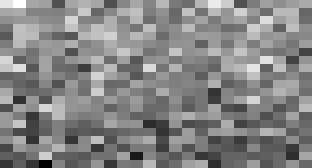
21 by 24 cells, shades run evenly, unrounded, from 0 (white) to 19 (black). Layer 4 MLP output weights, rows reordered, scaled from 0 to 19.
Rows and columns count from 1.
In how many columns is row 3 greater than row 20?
4
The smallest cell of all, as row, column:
1, 2
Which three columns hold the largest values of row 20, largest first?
11, 23, 16
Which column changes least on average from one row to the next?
13
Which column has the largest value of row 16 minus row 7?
19
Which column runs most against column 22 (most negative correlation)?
5
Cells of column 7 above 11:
5
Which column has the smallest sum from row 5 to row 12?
8
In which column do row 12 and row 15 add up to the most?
3
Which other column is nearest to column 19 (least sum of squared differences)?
22
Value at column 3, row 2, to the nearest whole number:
9
